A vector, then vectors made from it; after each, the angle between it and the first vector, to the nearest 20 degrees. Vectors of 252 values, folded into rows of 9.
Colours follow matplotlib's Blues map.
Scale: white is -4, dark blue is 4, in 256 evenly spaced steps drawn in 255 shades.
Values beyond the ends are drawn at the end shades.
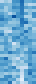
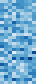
80 degrees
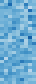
100 degrees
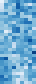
60 degrees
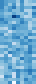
60 degrees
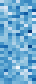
80 degrees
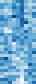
20 degrees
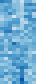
160 degrees
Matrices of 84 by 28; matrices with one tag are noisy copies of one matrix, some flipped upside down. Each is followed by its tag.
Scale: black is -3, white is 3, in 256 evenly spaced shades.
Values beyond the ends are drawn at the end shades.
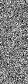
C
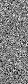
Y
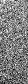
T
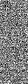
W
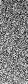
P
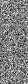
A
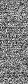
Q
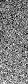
T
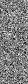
A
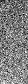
T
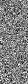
Y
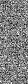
W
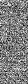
Q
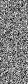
A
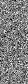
A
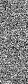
W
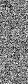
W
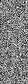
C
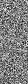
Y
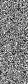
A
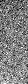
T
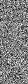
C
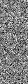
A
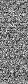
Q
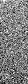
T
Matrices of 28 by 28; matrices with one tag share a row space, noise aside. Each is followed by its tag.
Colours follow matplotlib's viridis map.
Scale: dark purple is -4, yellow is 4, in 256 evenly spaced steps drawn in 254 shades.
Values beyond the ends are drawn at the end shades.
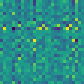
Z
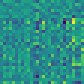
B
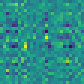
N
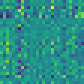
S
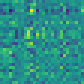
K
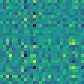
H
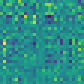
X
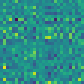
X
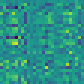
N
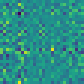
S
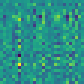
Z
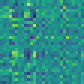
K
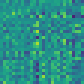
B
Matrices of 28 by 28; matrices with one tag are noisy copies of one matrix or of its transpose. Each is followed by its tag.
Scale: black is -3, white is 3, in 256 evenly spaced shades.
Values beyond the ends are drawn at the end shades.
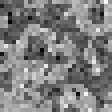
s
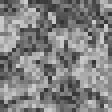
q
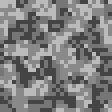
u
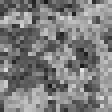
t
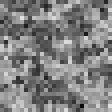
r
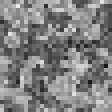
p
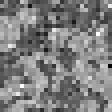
q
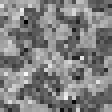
u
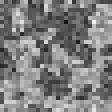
t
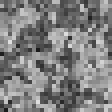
q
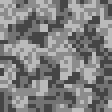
u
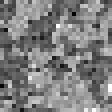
q
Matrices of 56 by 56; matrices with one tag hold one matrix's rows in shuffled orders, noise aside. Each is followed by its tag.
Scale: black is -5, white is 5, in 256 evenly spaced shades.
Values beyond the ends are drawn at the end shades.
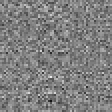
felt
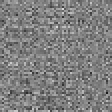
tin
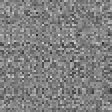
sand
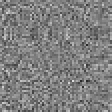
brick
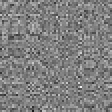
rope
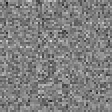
felt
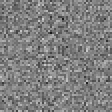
felt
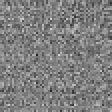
sand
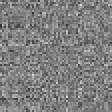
rope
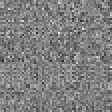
sand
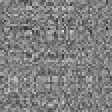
tin
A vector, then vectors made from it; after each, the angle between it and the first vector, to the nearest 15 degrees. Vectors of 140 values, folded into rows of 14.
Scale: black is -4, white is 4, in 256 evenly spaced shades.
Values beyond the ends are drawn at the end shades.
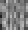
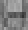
105 degrees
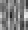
135 degrees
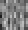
15 degrees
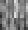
45 degrees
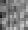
45 degrees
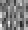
150 degrees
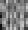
15 degrees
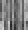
120 degrees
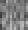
30 degrees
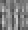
60 degrees
